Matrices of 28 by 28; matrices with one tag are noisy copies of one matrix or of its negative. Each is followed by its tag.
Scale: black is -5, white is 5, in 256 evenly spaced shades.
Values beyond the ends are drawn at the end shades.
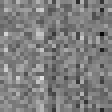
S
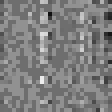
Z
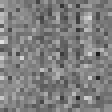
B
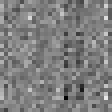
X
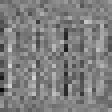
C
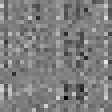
X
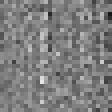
Z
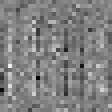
C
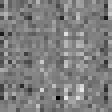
X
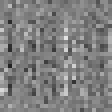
C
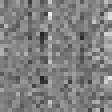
Z
